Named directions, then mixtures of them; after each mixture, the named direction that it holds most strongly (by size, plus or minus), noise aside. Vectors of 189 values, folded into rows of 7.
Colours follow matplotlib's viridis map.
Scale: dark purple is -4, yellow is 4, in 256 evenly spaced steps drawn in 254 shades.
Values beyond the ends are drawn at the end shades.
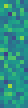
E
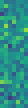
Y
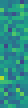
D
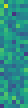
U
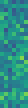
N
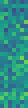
N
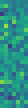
Y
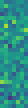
Y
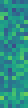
N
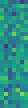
D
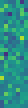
E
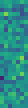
D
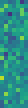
E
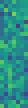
N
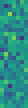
E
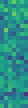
N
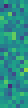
E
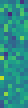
E
